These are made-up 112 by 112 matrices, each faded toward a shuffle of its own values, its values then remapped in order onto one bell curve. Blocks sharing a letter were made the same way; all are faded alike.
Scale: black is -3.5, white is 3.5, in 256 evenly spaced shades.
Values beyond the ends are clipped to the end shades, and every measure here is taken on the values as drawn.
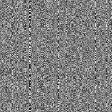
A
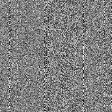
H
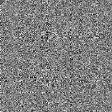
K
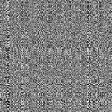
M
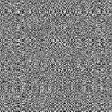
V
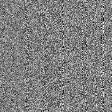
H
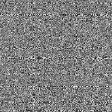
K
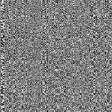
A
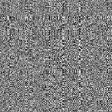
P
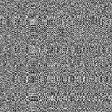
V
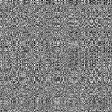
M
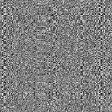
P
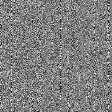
H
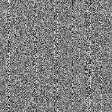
H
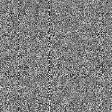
K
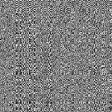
P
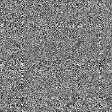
K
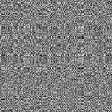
V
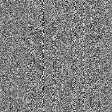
H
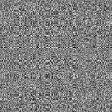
V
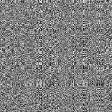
P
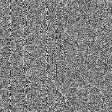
H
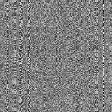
A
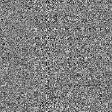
K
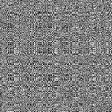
V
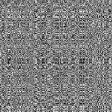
V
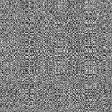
V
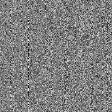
H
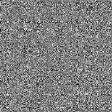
K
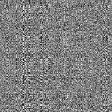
A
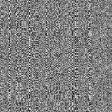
A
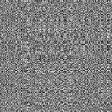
M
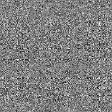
K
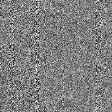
H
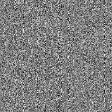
H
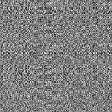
M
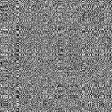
V
